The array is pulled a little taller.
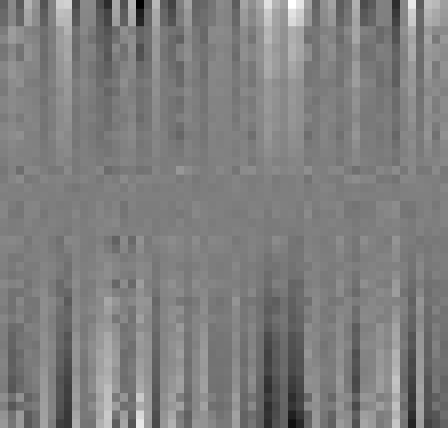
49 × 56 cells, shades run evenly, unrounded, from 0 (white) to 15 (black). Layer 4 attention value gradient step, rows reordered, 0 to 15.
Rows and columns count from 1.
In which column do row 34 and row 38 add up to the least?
50
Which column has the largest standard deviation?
37
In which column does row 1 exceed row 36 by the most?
18
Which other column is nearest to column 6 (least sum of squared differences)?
19
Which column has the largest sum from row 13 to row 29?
14
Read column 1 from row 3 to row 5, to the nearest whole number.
9 8 7
